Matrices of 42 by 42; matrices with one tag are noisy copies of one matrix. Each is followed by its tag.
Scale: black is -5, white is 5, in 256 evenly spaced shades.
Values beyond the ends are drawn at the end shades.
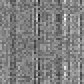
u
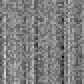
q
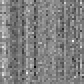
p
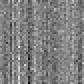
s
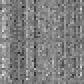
p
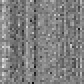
p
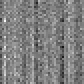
q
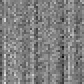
q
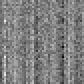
q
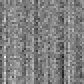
q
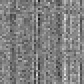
u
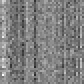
p
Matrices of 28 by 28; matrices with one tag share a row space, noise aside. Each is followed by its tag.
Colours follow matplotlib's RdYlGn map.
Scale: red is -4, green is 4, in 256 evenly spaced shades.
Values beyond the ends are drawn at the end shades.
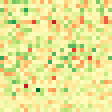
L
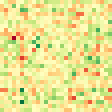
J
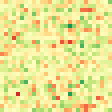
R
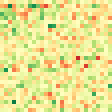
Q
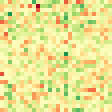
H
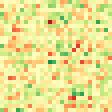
L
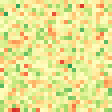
L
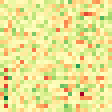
R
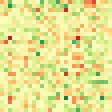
H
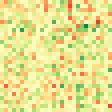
R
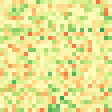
L
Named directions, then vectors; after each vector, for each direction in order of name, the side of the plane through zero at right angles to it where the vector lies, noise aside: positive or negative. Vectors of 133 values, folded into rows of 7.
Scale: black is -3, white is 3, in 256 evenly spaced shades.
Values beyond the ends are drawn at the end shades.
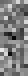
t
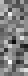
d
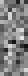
positive, negative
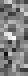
negative, negative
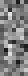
positive, negative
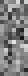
negative, positive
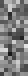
negative, positive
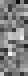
positive, negative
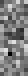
negative, positive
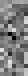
positive, positive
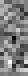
positive, positive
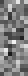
negative, positive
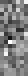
negative, positive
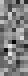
positive, negative
